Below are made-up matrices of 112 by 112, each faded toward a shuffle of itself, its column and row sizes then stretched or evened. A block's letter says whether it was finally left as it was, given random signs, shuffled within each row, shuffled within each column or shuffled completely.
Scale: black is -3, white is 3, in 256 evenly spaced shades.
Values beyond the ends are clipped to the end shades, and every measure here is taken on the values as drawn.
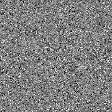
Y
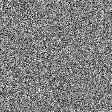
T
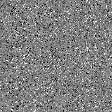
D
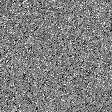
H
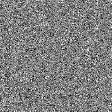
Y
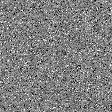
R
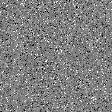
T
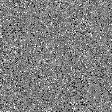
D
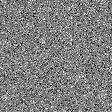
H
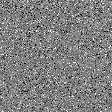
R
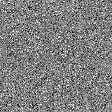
Y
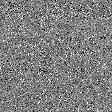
R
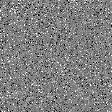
D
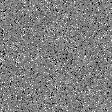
T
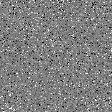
R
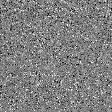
R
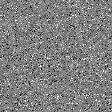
D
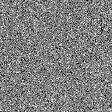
T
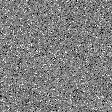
H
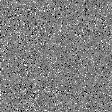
D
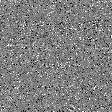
R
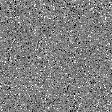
D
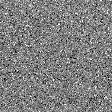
R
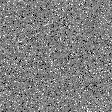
H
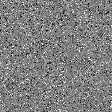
T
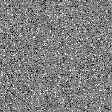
Y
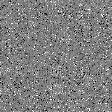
Y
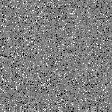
Y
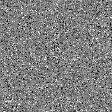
D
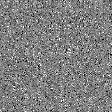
Y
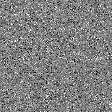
D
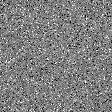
H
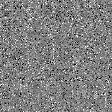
Y
